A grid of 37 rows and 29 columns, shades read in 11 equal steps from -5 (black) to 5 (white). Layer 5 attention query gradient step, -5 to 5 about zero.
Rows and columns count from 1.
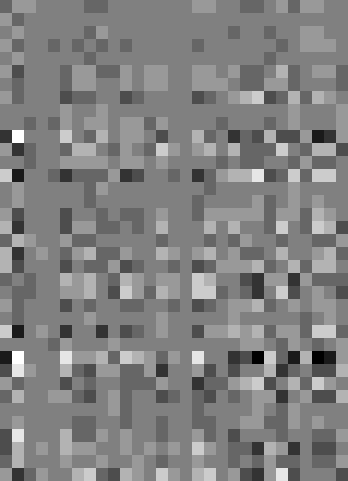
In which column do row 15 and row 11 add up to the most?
2
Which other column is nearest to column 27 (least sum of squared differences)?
28
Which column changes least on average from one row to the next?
16
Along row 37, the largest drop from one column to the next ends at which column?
25
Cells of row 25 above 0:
4
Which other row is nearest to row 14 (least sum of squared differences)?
21
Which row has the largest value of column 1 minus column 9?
26
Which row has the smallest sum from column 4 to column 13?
14
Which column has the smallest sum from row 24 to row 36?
24
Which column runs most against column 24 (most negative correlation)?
29
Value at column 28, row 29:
-2
